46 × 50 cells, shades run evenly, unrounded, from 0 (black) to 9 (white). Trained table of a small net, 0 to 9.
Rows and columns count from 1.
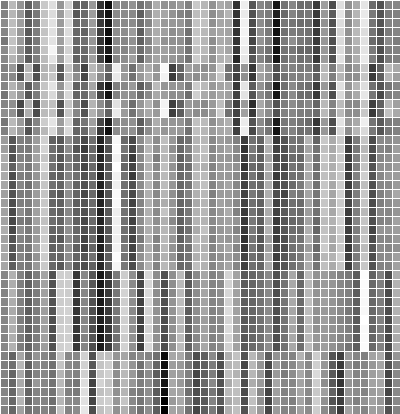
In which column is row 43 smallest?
21
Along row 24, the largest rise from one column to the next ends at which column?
15
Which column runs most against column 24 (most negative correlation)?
29
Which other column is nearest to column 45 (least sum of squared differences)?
27
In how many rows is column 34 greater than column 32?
39
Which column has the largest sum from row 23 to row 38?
46
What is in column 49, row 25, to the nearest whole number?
5
